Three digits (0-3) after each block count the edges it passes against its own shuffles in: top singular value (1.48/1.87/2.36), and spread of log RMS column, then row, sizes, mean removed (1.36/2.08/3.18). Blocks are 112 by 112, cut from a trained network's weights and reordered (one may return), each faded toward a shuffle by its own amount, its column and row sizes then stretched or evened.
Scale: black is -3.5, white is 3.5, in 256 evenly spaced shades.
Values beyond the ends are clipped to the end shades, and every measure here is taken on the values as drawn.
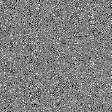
0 2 1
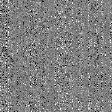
0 3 1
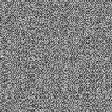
3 1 1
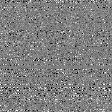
0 1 3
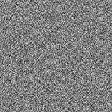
2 1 0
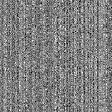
3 2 1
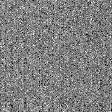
1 1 0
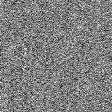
1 1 0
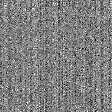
2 1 1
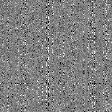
1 3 0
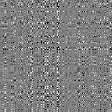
3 3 3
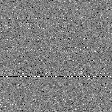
2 0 2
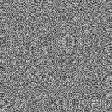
3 0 1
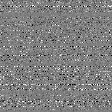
0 0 3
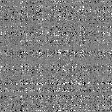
0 2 3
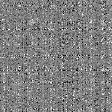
2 2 2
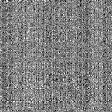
3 0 2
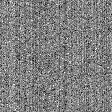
2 0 0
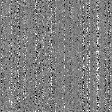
1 3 0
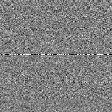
3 0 2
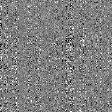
0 3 2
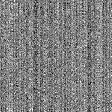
3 1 1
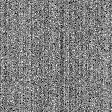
2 0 0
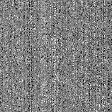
2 2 1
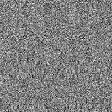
2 0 1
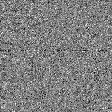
1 0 0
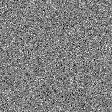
0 0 0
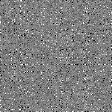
0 2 2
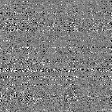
0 2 3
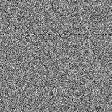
2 0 0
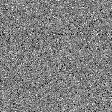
1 0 0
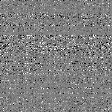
0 1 3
